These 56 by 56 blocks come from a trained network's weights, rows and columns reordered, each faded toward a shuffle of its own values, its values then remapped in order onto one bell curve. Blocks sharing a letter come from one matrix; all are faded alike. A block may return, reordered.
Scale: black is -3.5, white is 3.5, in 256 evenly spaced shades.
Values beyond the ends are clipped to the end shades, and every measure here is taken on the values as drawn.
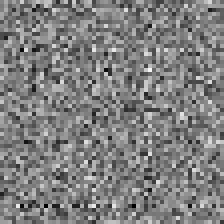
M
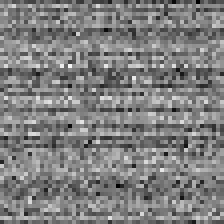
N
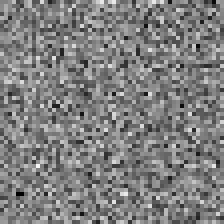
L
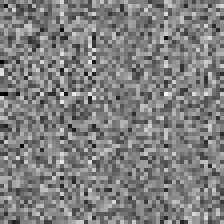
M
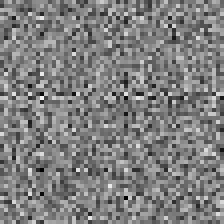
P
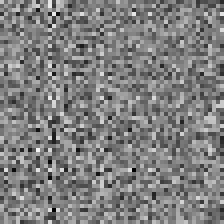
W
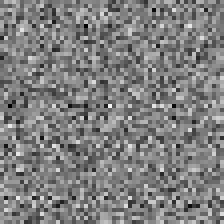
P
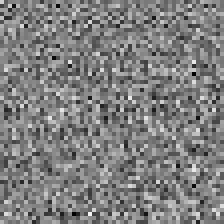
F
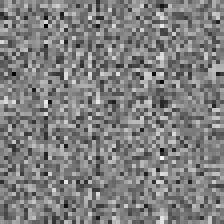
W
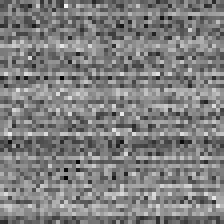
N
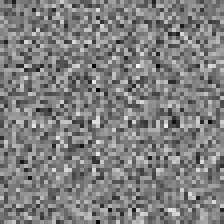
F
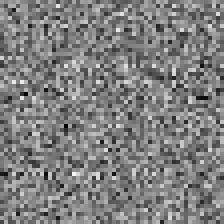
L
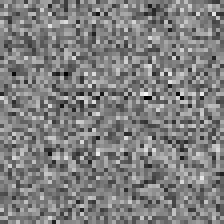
W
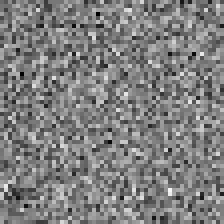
L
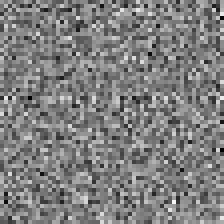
F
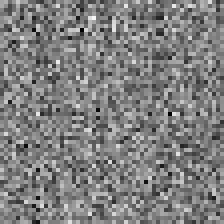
L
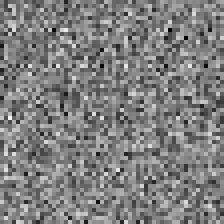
L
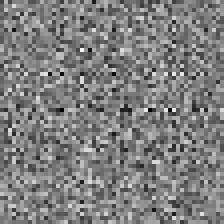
M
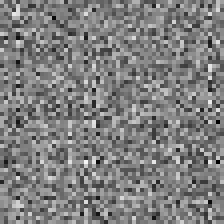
M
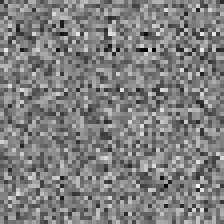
M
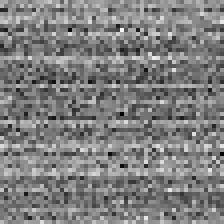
N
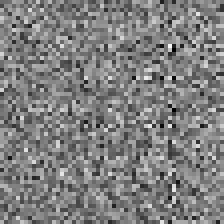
M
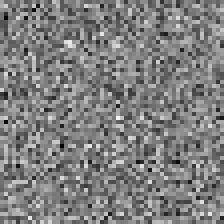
F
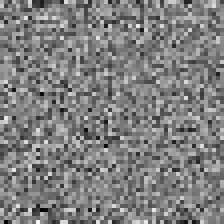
P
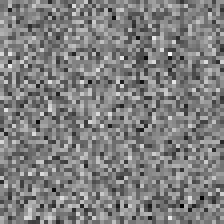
L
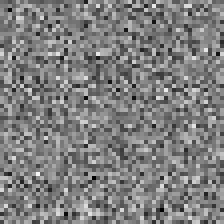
F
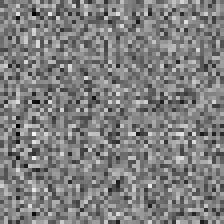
P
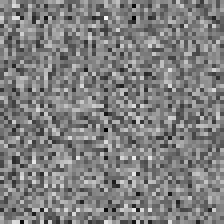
P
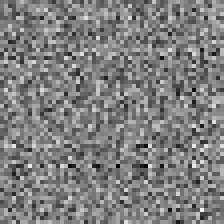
M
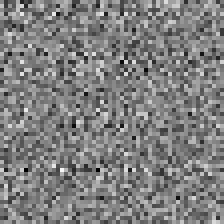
P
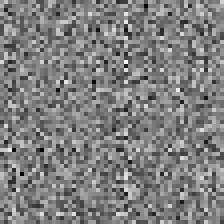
W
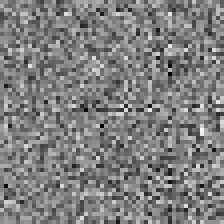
W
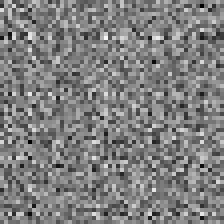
P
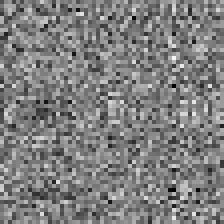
F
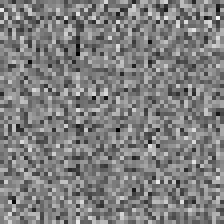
W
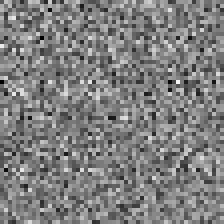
P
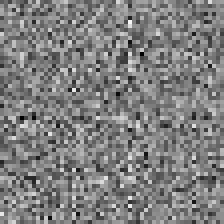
W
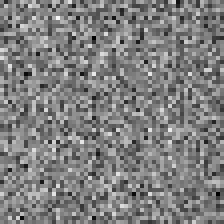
L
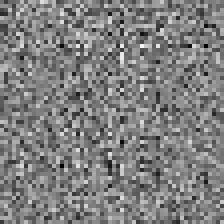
M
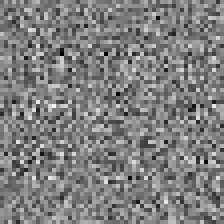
F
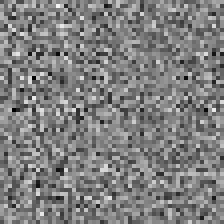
W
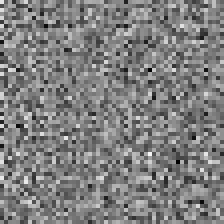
W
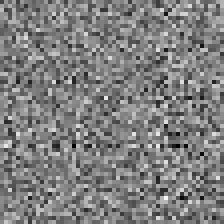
M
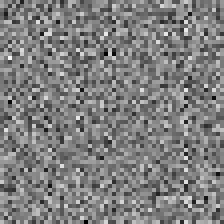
W
